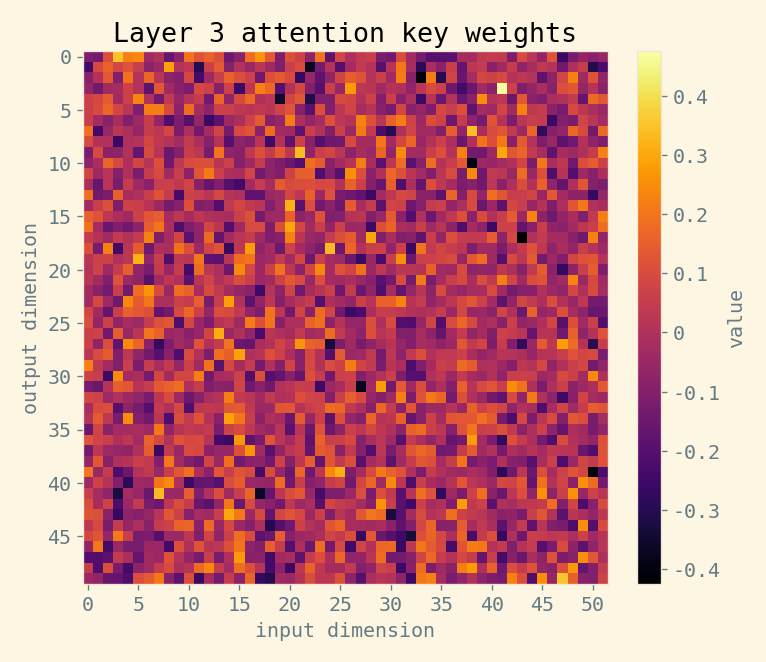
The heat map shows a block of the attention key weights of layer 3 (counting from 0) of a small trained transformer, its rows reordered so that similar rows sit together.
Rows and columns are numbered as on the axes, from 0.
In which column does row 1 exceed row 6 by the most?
8
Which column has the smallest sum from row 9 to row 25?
32
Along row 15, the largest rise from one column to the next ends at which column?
44
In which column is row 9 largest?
21
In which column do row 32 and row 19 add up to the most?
31
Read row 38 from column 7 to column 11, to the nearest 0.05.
-0.1 0.2 -0.05 -0.1 -0.15
